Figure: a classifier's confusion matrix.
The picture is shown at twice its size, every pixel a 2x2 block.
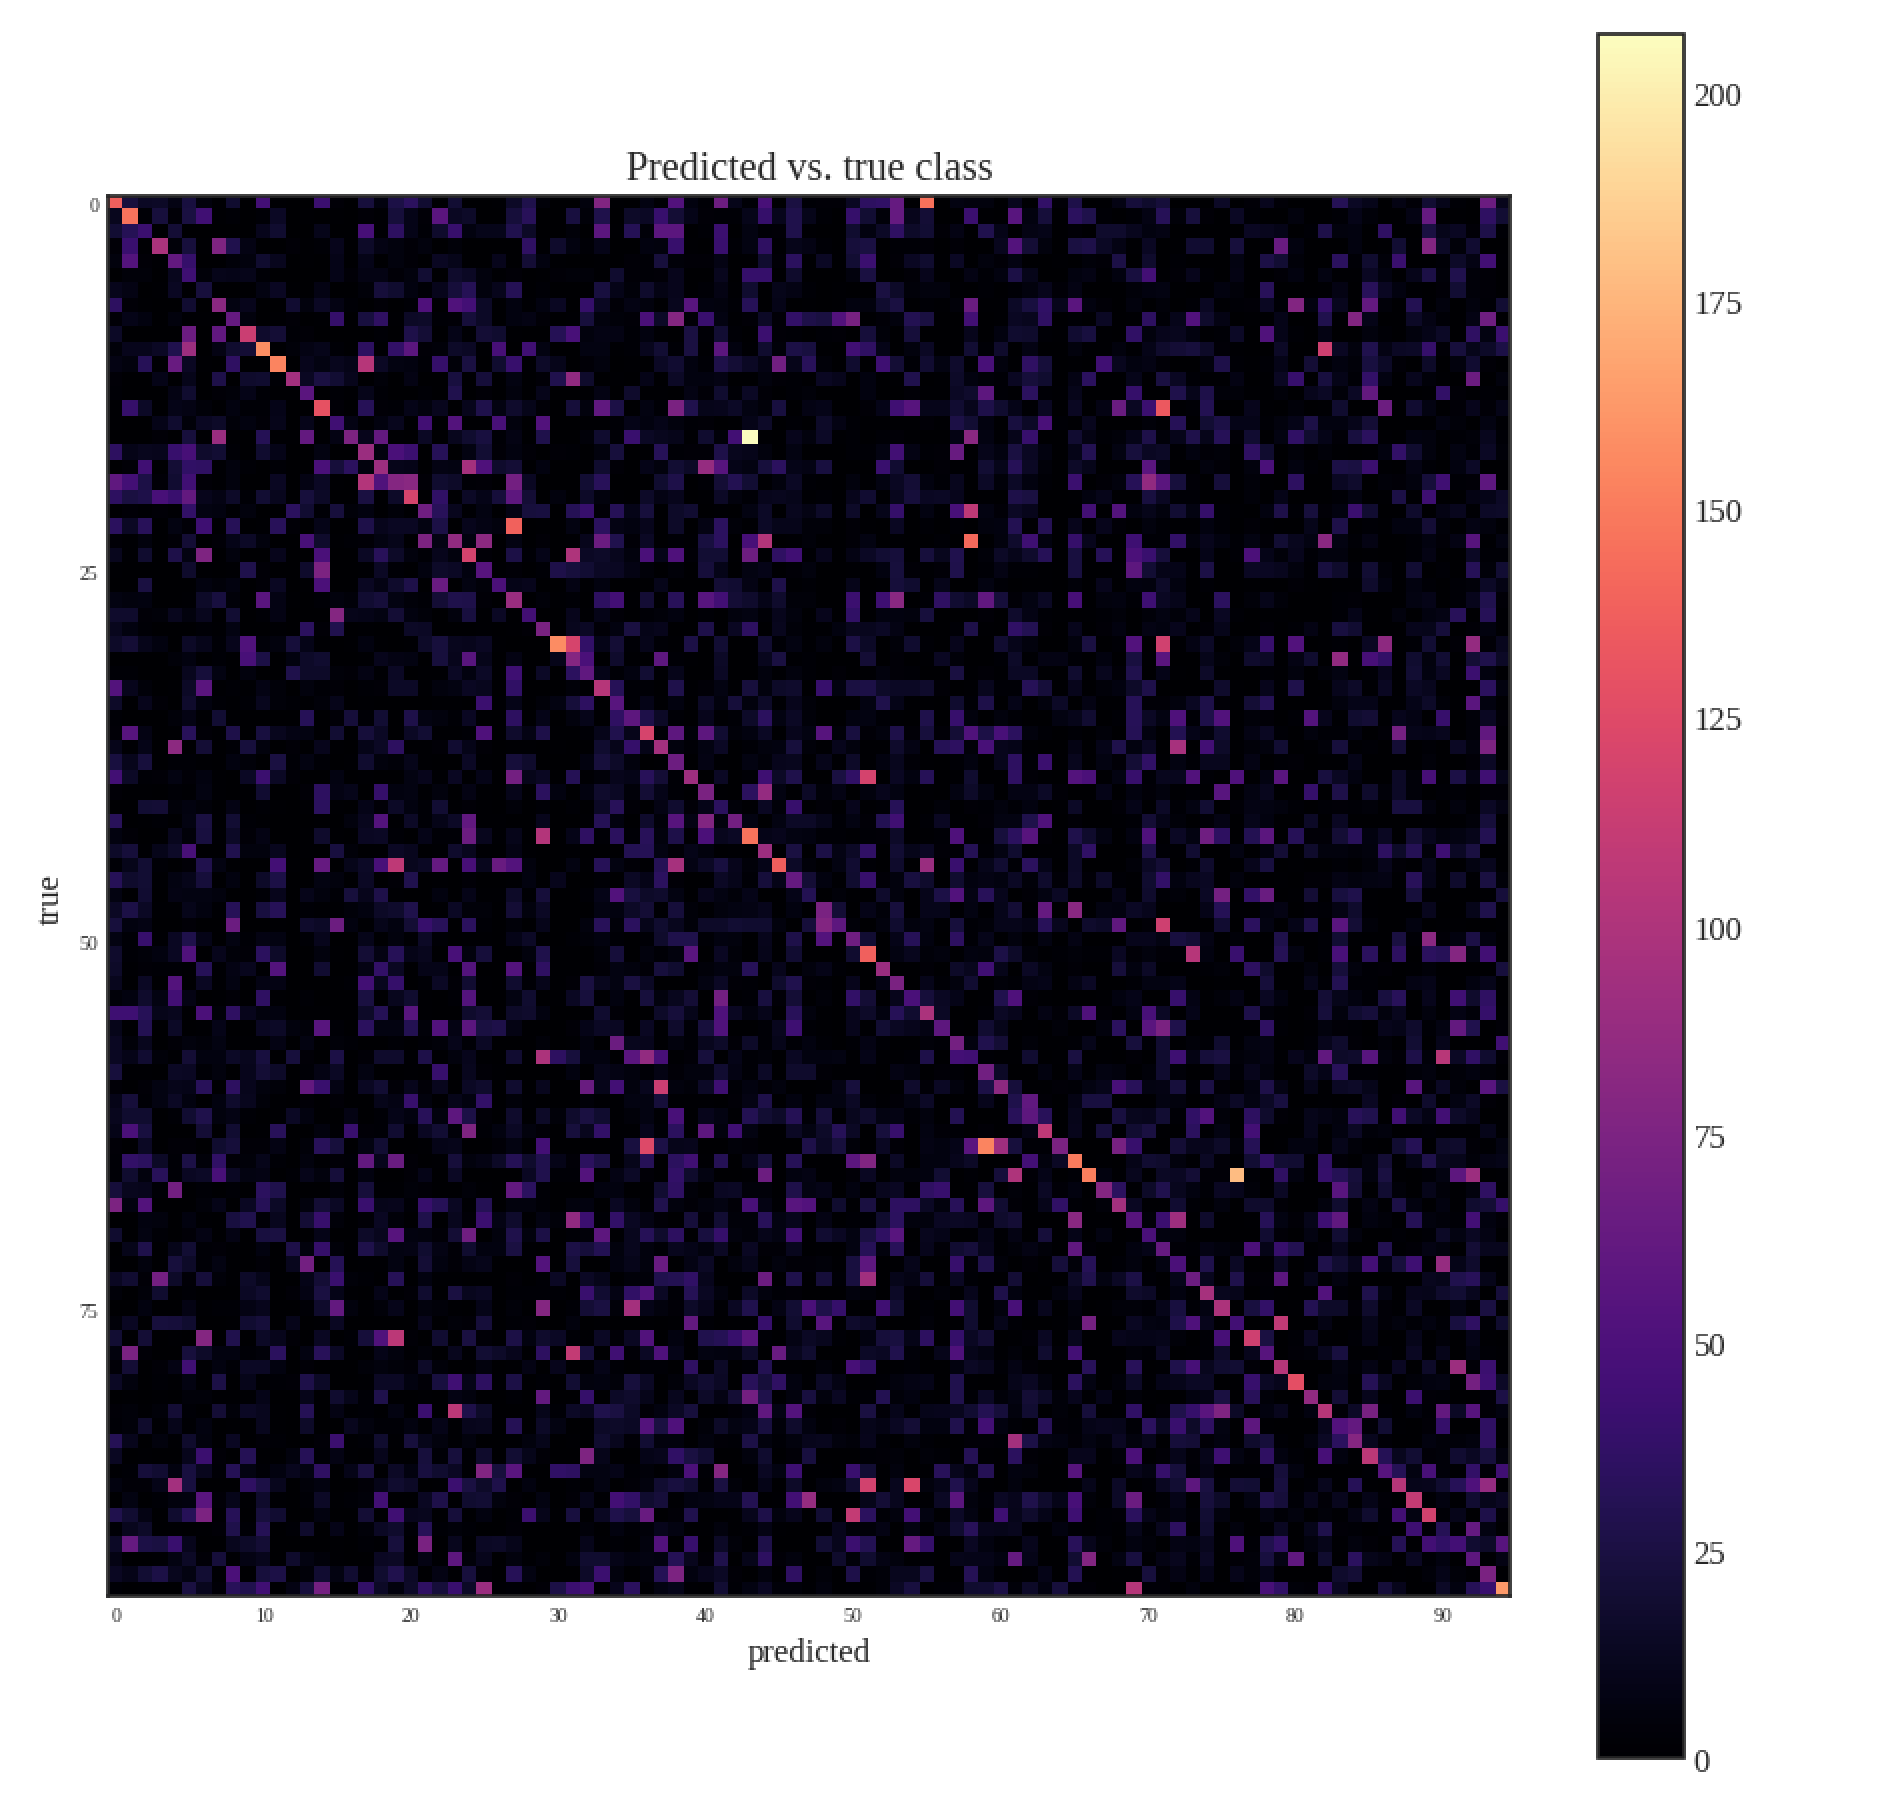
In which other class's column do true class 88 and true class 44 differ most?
47
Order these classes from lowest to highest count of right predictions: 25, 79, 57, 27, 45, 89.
25, 57, 27, 79, 89, 45
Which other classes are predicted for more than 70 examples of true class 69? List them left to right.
31, 65, 72
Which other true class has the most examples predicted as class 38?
45
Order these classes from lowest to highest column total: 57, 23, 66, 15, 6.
15, 66, 6, 23, 57
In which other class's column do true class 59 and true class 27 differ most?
53
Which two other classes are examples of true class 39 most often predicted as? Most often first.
51, 27
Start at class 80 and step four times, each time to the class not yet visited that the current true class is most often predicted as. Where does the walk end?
79
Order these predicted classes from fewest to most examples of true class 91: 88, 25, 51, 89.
88, 25, 51, 89
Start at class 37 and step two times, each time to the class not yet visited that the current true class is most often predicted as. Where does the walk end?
90
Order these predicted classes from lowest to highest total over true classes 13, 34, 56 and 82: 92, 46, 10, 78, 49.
49, 10, 78, 46, 92
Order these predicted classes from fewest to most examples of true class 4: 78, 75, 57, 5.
75, 57, 78, 5
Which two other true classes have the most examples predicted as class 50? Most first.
89, 8
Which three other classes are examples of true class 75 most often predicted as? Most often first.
35, 29, 15
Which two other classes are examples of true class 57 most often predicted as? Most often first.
34, 94
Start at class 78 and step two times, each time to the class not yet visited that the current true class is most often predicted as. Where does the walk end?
83
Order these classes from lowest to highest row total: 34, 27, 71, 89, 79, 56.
34, 79, 71, 56, 27, 89
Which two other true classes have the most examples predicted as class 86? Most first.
30, 14
